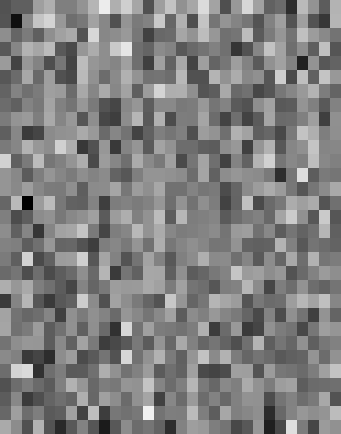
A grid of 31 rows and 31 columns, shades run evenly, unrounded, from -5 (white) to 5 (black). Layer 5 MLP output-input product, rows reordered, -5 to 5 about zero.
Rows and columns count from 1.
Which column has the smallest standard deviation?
13
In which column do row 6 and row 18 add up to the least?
26
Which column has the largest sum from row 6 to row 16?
21
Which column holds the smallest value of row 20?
22
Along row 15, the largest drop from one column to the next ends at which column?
4
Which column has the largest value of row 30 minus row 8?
25
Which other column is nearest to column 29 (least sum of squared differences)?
6
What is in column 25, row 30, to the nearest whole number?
3
